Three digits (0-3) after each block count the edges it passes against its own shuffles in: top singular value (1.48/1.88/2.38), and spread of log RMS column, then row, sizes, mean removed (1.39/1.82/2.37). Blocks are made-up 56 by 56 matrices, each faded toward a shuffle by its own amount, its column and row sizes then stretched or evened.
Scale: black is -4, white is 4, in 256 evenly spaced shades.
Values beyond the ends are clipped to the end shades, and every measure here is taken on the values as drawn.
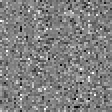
0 2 0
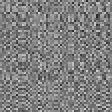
3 3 1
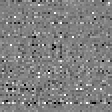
1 1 3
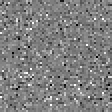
0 1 1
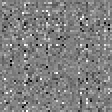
1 2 2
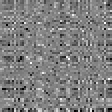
3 1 3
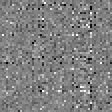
1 2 2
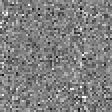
0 1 1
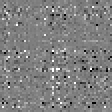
1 2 3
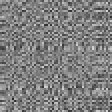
3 2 3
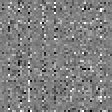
1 3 2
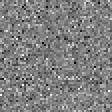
1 0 2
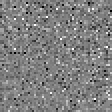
0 1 0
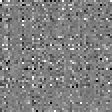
1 2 3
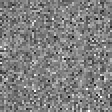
0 1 0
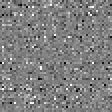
1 1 3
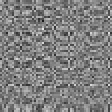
3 2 3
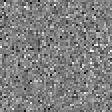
0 1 0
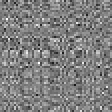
3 0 2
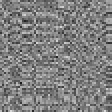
3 1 2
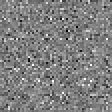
1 1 2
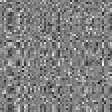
3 3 0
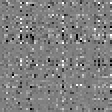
2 3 3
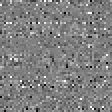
1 0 3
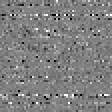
1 0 3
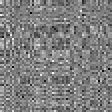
3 2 0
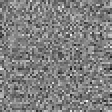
2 1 1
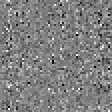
0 3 1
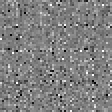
1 2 2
